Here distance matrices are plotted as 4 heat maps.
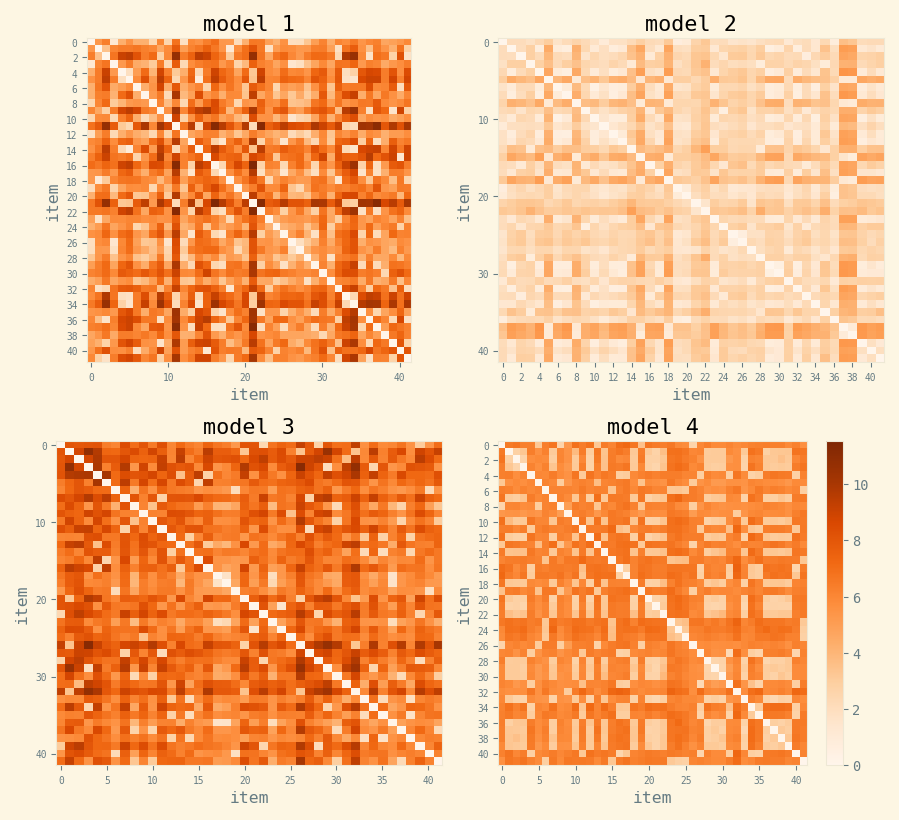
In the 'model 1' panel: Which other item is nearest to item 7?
10
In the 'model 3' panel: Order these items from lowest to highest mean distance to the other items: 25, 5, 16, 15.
15, 25, 16, 5
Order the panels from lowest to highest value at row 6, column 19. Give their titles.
model 2, model 3, model 1, model 4
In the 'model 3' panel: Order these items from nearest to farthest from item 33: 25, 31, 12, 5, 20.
12, 31, 20, 25, 5
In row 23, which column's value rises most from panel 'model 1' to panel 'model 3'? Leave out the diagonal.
1
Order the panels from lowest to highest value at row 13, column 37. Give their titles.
model 1, model 2, model 4, model 3
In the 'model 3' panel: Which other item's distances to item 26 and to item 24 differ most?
21
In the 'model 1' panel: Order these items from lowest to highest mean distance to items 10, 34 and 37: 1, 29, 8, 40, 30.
29, 8, 40, 1, 30
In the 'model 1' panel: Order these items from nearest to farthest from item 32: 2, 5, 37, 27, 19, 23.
2, 23, 27, 19, 37, 5
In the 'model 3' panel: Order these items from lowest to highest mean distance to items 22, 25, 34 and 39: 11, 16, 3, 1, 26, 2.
3, 16, 11, 1, 2, 26
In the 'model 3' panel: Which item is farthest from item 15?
4
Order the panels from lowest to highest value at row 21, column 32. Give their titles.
model 2, model 4, model 3, model 1
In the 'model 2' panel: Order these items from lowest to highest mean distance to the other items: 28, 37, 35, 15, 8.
28, 35, 8, 15, 37
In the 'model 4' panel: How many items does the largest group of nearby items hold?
19
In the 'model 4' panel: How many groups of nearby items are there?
5
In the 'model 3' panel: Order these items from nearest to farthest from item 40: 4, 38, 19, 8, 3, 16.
19, 8, 16, 38, 4, 3
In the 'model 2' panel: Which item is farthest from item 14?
22
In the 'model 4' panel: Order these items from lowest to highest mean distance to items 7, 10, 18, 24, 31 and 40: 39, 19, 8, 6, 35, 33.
33, 39, 35, 6, 8, 19
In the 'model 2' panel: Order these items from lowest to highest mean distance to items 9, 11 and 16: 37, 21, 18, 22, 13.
13, 21, 22, 18, 37
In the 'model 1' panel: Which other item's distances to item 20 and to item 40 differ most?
15
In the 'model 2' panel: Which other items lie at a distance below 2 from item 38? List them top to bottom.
5, 8, 15, 18, 37
